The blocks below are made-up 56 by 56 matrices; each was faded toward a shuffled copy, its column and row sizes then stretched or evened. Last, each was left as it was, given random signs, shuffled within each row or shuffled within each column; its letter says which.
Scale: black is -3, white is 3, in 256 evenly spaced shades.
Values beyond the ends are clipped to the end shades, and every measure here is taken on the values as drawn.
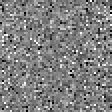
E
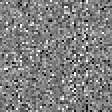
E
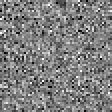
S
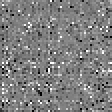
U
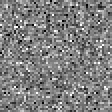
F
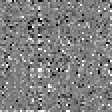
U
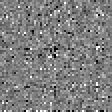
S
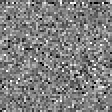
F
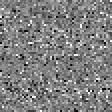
F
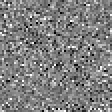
F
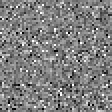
F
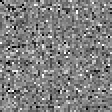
S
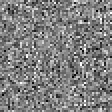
E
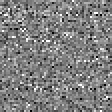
F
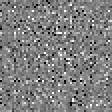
U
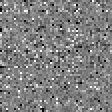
S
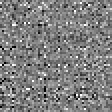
U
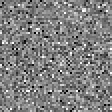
F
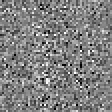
S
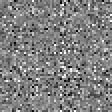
S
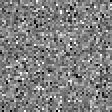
E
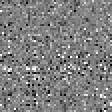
U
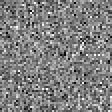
F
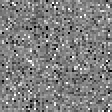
E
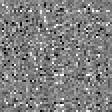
U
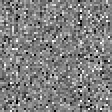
E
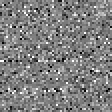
F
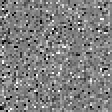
E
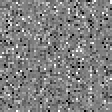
E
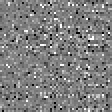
U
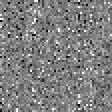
E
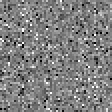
E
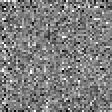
S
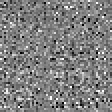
U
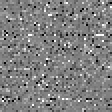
F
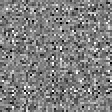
U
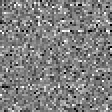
F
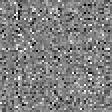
U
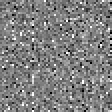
E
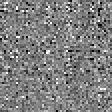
S
